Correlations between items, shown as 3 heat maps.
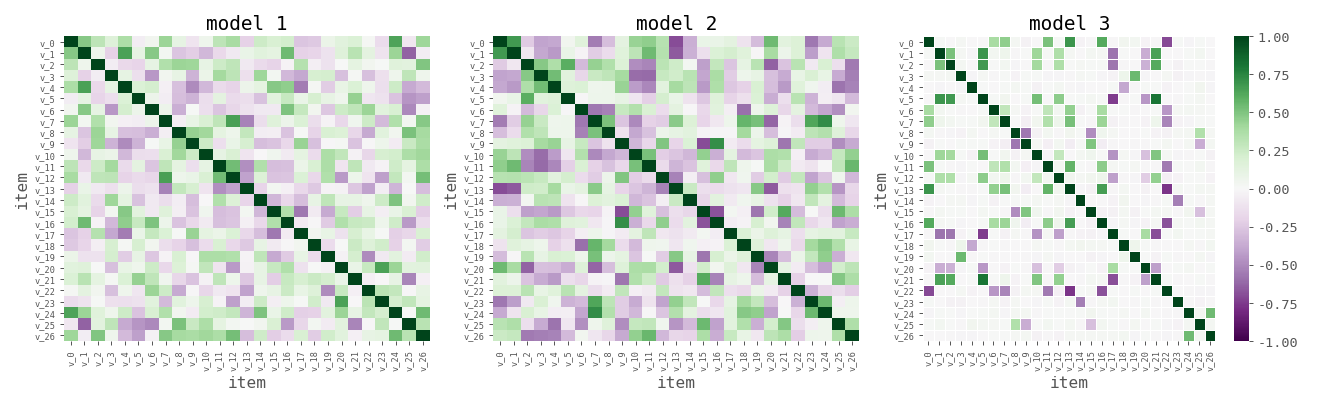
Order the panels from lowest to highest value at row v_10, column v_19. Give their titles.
model 2, model 3, model 1
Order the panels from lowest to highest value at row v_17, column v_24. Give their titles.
model 1, model 3, model 2
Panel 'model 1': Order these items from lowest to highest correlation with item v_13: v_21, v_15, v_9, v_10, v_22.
v_22, v_21, v_10, v_15, v_9
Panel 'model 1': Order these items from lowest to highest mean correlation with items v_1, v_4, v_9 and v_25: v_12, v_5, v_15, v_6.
v_5, v_12, v_6, v_15
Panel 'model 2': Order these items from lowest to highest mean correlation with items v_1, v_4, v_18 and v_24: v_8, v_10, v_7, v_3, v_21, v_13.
v_10, v_21, v_13, v_3, v_8, v_7
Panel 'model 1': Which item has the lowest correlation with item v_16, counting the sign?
v_25
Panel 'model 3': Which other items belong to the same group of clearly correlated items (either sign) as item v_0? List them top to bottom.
v_6, v_7, v_11, v_13, v_16, v_22
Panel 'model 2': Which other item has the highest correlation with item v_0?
v_1
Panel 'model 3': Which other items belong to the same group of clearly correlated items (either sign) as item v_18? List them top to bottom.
v_4
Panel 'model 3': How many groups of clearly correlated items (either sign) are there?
7
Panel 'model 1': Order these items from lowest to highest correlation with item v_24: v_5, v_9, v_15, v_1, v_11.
v_5, v_9, v_15, v_11, v_1
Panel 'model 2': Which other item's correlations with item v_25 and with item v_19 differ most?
v_15
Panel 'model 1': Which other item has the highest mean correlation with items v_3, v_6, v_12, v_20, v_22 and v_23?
v_24
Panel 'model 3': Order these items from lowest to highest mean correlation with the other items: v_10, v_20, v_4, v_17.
v_17, v_20, v_4, v_10
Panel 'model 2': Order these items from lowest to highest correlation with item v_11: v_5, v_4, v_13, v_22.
v_4, v_13, v_5, v_22
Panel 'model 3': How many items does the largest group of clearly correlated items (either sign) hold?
8
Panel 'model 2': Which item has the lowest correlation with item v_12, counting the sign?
v_13
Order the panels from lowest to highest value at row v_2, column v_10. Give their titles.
model 2, model 1, model 3
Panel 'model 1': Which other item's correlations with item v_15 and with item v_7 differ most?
v_12
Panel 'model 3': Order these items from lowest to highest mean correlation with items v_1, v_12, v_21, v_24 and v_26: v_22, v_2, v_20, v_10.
v_20, v_22, v_10, v_2
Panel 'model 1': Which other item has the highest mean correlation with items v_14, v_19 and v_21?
v_11
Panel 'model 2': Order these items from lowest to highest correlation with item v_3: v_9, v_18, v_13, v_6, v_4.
v_6, v_18, v_13, v_9, v_4
